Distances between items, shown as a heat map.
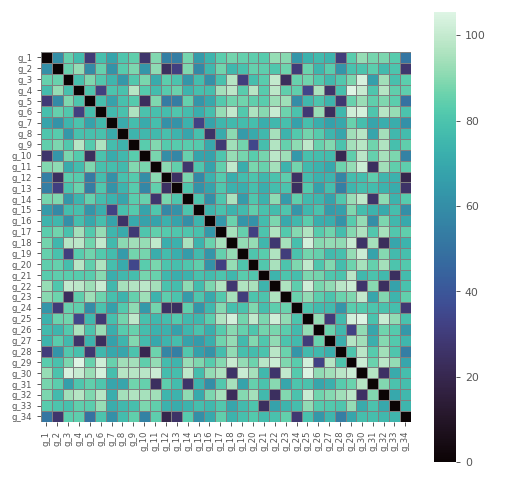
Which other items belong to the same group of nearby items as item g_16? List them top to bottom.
g_8
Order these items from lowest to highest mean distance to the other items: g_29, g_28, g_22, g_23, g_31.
g_28, g_31, g_23, g_22, g_29
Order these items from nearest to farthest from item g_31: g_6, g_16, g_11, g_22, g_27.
g_11, g_16, g_27, g_6, g_22
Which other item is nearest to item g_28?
g_10
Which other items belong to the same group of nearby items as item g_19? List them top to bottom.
g_3, g_23
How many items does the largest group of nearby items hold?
5
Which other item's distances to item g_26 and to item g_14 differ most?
g_29
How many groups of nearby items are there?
11
